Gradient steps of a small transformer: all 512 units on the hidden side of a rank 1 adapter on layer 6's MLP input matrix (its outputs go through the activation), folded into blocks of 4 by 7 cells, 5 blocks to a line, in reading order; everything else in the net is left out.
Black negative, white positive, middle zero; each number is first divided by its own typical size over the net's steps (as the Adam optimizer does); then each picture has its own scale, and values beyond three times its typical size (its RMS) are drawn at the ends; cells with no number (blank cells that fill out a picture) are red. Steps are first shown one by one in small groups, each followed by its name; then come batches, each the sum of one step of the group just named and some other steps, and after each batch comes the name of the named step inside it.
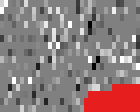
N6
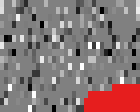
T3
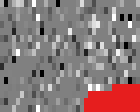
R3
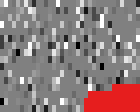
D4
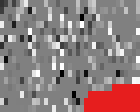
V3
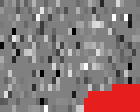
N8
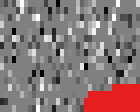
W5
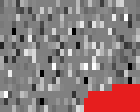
N8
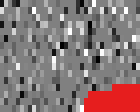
N6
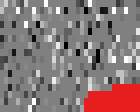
N6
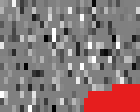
T3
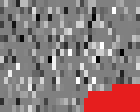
N6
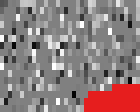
V3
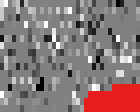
N6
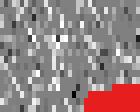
V3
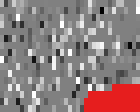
T3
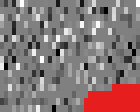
W5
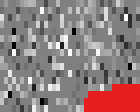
N8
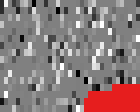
D4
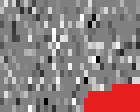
N6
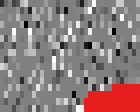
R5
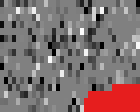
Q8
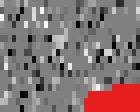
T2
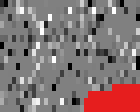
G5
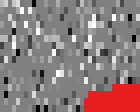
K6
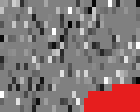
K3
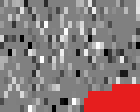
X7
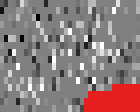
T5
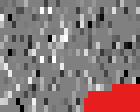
T2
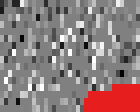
T5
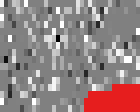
K3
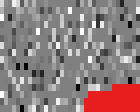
K3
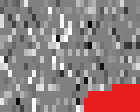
R5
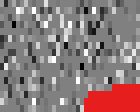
Q8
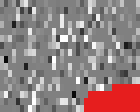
R5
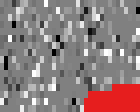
Q8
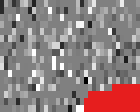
R5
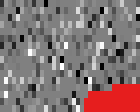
X7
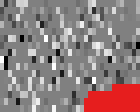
T5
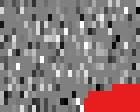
K6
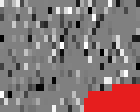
K3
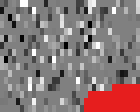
T5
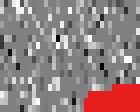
G5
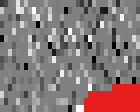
R5
